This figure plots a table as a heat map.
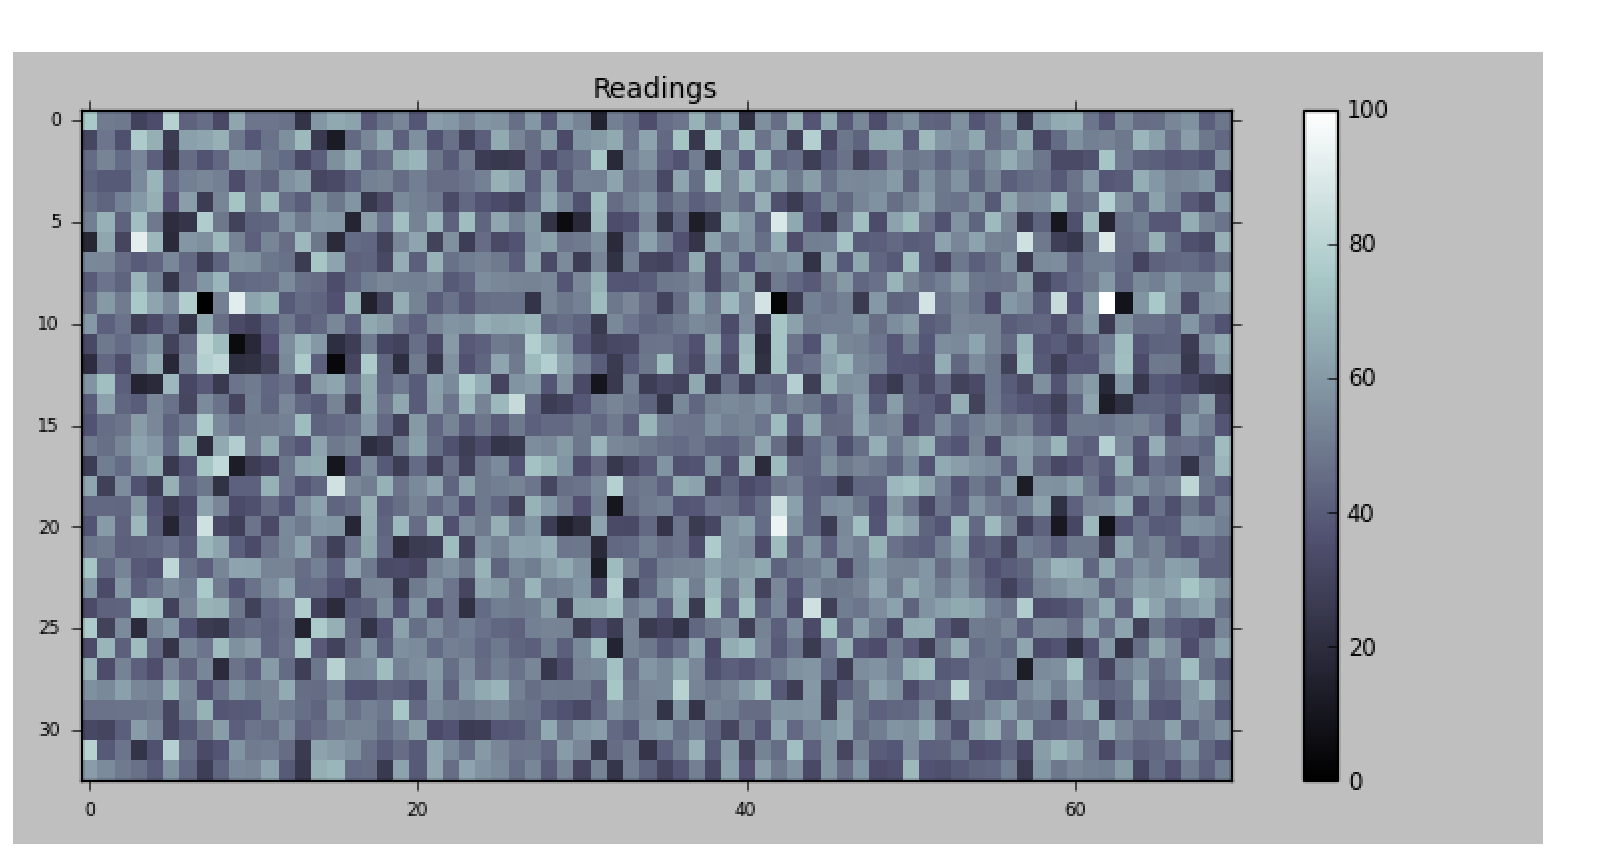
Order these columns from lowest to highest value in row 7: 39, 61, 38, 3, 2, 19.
38, 3, 2, 61, 39, 19
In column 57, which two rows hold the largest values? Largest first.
6, 24
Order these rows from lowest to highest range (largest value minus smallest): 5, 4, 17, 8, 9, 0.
8, 4, 0, 17, 5, 9
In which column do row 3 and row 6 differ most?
62
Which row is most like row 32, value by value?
7
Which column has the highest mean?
42
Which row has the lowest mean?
13
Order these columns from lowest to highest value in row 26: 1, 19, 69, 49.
49, 19, 69, 1
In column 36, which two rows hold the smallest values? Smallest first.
25, 13
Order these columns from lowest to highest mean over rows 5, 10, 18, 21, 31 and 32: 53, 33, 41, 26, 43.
41, 33, 53, 26, 43
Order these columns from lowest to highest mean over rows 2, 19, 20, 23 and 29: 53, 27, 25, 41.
41, 25, 53, 27
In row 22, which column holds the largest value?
5
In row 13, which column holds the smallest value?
31
